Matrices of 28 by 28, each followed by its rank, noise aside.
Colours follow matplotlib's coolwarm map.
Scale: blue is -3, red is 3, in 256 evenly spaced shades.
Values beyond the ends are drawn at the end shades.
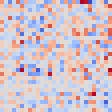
five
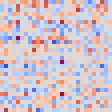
six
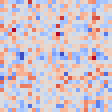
seven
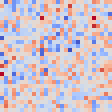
seven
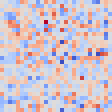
seven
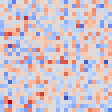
seven
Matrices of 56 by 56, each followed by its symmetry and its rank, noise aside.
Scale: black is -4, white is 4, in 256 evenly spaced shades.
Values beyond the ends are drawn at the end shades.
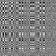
no symmetry, rank one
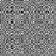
symmetric, rank three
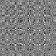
symmetric, rank three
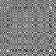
symmetric, rank two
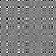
symmetric, rank one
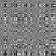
no symmetry, rank two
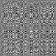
no symmetry, rank three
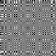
symmetric, rank two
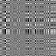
no symmetry, rank one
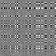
no symmetry, rank one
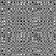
symmetric, rank two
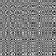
antisymmetric, rank two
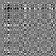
symmetric, rank two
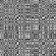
symmetric, rank three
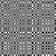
symmetric, rank one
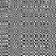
no symmetry, rank two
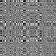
no symmetry, rank two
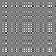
symmetric, rank one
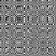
symmetric, rank two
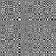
no symmetry, rank three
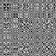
symmetric, rank three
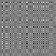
symmetric, rank one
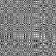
no symmetry, rank three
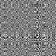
no symmetry, rank three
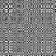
symmetric, rank two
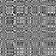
no symmetry, rank two
